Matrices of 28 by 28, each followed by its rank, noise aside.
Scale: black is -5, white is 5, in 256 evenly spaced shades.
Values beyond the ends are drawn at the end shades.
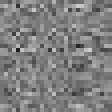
three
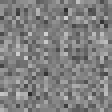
four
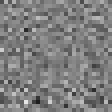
four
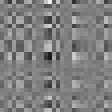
one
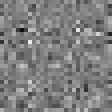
four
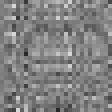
three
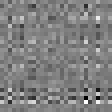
two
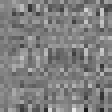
three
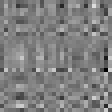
two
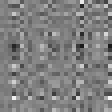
two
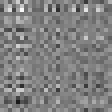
two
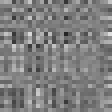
two
